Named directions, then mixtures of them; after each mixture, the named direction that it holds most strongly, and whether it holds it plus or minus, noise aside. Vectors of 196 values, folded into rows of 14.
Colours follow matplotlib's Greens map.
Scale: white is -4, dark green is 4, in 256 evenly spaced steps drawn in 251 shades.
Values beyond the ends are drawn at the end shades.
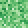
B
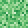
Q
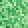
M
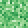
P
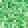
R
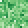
R, plus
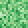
B, minus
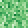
R, plus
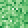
M, minus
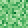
Q, minus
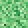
B, minus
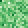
R, minus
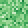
Q, plus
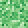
P, plus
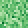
Q, minus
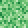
B, plus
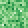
R, plus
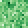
R, plus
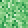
R, minus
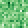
R, plus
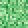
Q, minus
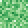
P, plus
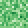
P, plus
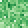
R, plus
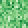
P, minus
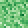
M, minus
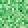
B, plus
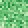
R, plus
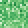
P, plus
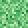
Q, plus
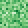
Q, plus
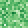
B, plus
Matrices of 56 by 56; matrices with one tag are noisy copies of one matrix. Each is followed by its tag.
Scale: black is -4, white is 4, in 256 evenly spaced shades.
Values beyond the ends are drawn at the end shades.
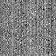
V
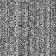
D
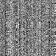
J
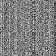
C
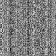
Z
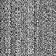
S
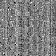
D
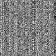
C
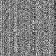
C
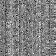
J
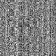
D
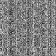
Z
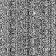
Z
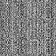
V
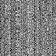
S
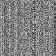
C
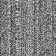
S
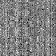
D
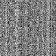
D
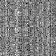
D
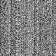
S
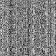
Z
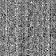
D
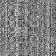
D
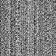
S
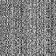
V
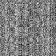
D
